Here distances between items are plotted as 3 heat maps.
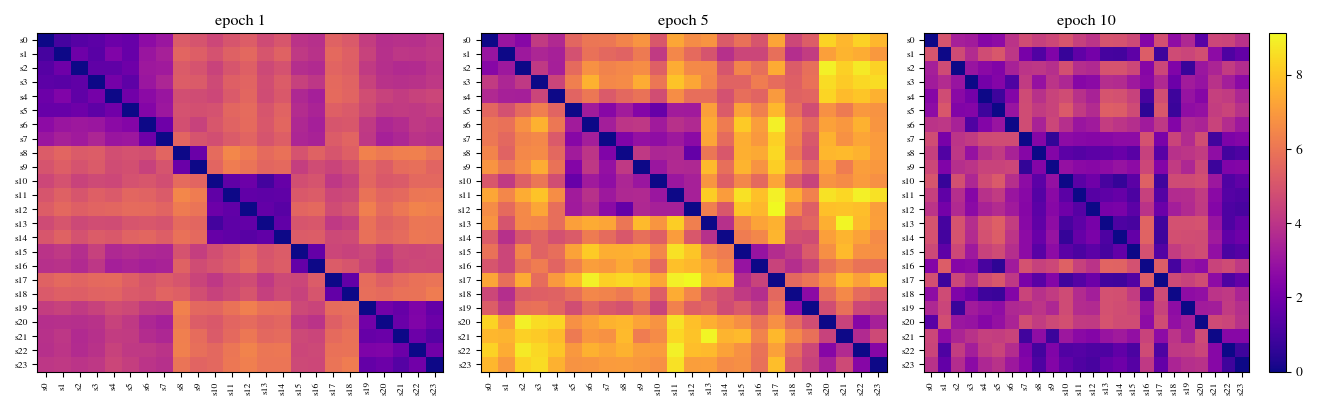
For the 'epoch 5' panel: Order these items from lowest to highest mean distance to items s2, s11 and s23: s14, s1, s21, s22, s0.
s1, s0, s14, s22, s21
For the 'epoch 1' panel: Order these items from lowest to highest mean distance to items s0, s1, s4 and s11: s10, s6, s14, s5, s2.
s2, s5, s6, s10, s14
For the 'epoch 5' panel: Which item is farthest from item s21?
s13
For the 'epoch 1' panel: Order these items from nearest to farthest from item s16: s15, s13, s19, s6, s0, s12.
s15, s6, s0, s19, s13, s12
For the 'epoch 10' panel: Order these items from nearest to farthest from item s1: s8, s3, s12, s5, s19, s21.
s8, s12, s21, s3, s19, s5
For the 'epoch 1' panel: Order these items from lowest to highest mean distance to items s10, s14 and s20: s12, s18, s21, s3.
s12, s21, s3, s18
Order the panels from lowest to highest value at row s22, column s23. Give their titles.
epoch 10, epoch 1, epoch 5
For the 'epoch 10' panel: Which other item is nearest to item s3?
s6
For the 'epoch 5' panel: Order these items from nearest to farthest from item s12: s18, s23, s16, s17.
s18, s23, s16, s17
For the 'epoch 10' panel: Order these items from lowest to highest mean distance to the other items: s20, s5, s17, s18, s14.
s17, s14, s18, s5, s20
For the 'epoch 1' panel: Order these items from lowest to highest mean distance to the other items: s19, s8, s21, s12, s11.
s21, s19, s11, s12, s8
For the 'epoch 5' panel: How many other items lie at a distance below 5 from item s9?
7
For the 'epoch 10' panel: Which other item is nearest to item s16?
s5
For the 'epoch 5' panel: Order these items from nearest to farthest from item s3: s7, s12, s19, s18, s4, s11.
s4, s18, s19, s7, s12, s11
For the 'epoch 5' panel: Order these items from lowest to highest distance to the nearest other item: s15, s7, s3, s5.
s5, s7, s15, s3
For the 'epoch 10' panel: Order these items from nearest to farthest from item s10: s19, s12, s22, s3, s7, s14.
s14, s22, s12, s7, s3, s19
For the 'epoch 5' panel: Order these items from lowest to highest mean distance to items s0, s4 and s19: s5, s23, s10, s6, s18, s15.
s18, s10, s5, s15, s6, s23
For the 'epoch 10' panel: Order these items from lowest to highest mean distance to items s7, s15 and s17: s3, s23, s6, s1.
s1, s23, s3, s6
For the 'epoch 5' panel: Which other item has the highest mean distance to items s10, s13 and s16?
s21
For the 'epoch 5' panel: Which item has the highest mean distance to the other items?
s17
